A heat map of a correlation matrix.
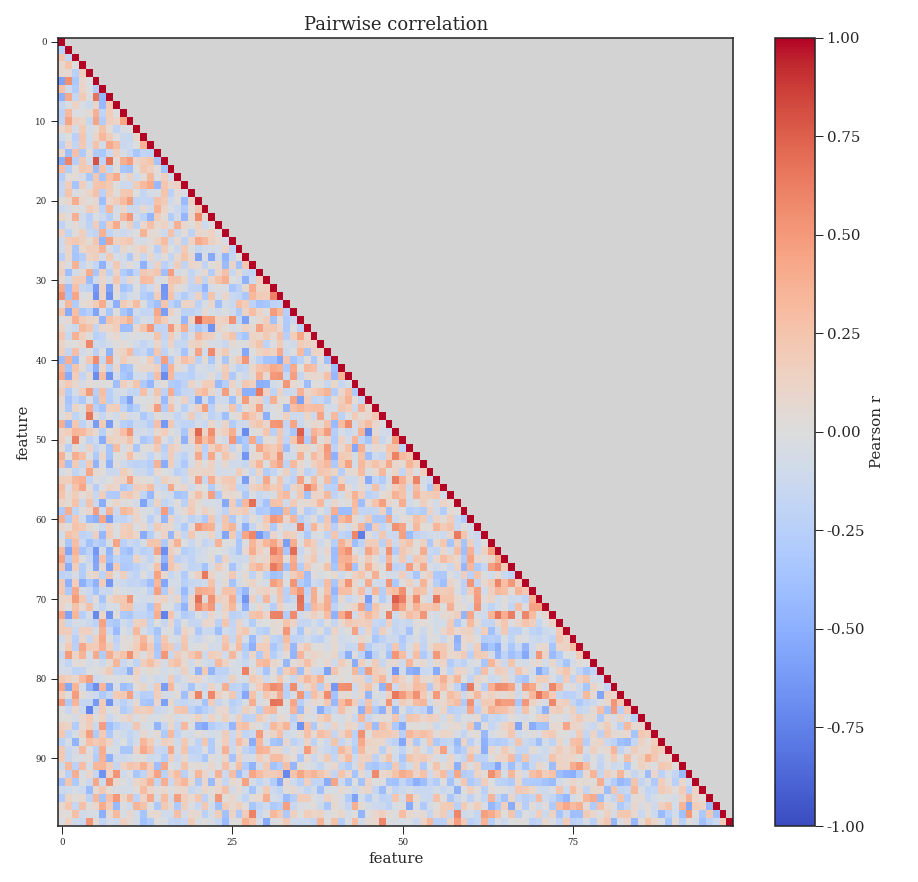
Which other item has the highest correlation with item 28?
58
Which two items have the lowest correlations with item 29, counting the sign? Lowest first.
62, 43
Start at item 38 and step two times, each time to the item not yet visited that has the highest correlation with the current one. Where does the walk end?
47
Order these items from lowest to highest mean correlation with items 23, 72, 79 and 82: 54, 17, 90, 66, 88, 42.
88, 54, 90, 17, 42, 66
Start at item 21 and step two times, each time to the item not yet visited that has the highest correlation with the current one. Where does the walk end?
14
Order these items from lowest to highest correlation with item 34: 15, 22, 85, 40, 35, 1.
15, 1, 40, 85, 35, 22
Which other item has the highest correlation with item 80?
4
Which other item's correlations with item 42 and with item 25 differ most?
7
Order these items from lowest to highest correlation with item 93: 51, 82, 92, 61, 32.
32, 82, 51, 61, 92
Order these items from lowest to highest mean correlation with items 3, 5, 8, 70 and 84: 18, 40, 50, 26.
26, 40, 18, 50
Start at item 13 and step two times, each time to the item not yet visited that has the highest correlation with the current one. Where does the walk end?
56
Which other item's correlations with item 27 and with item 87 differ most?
44
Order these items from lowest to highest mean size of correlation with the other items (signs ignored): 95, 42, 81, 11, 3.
11, 3, 95, 42, 81
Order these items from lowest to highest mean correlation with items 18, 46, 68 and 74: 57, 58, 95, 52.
95, 52, 57, 58
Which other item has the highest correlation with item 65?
81
